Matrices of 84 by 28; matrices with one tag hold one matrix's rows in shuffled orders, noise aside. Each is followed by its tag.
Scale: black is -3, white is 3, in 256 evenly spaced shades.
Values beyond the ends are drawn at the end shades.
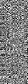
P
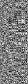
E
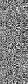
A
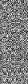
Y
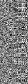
E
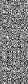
Y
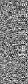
E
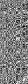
A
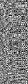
E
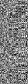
E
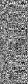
E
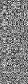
Y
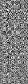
Y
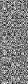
Y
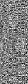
E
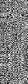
P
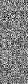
Y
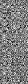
Y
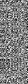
P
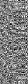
E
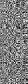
A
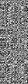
P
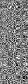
A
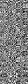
A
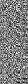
A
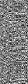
E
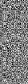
Y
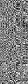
A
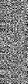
P
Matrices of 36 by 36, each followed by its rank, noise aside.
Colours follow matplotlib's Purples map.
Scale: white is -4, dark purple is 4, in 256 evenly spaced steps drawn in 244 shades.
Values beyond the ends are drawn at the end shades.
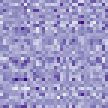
four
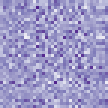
six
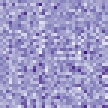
five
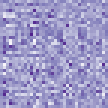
six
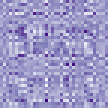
three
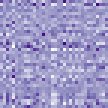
three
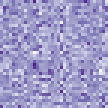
six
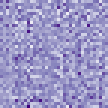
seven
